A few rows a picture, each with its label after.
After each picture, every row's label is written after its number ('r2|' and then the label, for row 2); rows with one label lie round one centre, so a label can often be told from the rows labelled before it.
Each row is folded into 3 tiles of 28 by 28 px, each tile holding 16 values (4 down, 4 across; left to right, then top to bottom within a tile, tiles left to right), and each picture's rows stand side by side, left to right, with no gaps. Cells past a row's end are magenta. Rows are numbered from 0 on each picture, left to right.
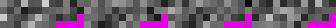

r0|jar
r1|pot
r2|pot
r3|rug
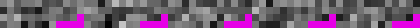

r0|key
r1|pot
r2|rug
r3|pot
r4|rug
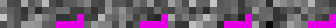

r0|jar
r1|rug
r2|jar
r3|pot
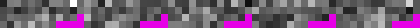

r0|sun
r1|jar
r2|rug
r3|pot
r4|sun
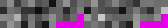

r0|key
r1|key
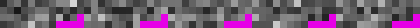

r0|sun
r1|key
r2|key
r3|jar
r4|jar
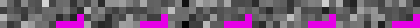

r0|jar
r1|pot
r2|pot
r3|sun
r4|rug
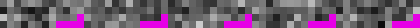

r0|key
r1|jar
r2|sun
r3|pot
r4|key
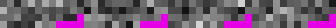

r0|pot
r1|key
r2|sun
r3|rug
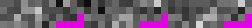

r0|rug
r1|sun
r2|sun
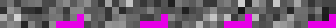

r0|key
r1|jar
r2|sun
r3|jar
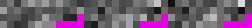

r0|pot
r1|sun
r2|sun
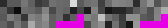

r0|sun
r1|key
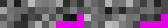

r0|pot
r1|jar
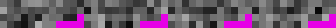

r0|pot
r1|key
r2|key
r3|key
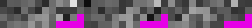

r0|sun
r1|sun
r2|rug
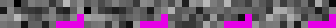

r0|key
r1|key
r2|pot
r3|rug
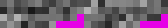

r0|key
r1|pot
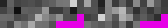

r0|sun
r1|rug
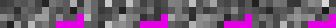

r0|sun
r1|jar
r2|jar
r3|sun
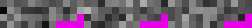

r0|key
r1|pot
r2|rug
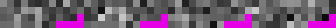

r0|rug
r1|rug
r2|key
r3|pot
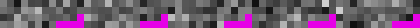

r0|rug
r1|jar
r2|key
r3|sun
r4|pot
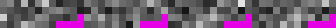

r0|jar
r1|key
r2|sun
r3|sun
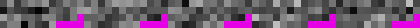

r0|key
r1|pot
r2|pot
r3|jar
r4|sun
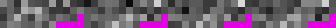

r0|rug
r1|sun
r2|sun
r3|sun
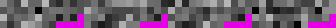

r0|jar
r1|pot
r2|pot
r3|key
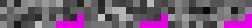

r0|pot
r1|rug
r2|key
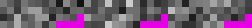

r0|rug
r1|jar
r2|pot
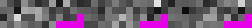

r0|rug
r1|sun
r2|sun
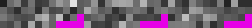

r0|sun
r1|pot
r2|rug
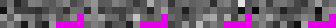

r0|key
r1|key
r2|sun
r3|key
